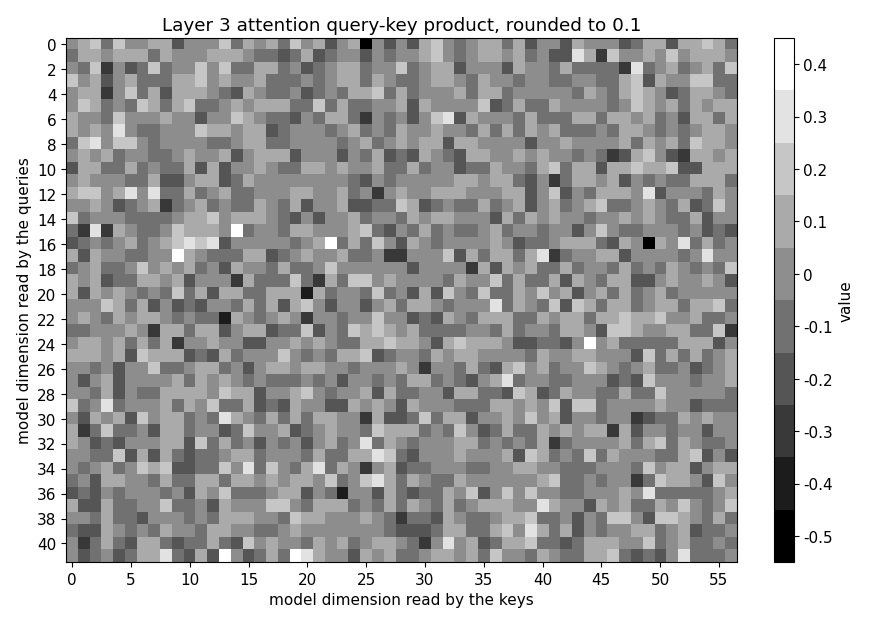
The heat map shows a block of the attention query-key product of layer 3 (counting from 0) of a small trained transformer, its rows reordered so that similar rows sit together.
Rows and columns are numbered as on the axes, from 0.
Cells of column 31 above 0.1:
3
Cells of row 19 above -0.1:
37
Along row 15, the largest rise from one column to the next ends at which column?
2
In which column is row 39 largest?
39
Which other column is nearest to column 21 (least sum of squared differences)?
17
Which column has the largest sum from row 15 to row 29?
44
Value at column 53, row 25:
0.1
